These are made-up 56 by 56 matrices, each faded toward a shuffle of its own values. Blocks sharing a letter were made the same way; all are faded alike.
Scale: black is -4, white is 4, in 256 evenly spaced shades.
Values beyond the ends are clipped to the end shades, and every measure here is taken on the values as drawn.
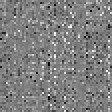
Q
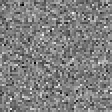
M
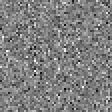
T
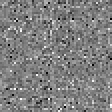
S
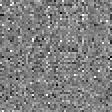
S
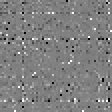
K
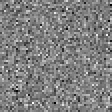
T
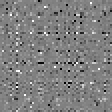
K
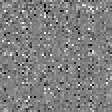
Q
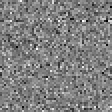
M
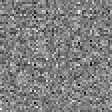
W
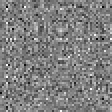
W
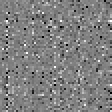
Q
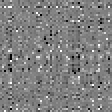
K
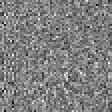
W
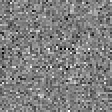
M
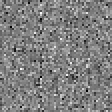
T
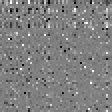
K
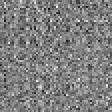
W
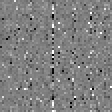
Q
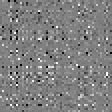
K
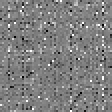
Q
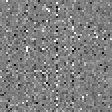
Q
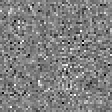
S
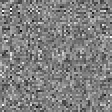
W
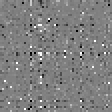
K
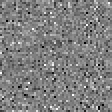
S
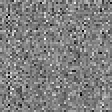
S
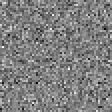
M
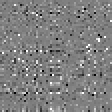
K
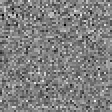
M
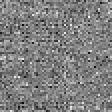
W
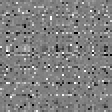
K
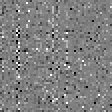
Q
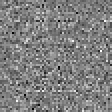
W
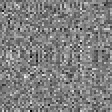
W
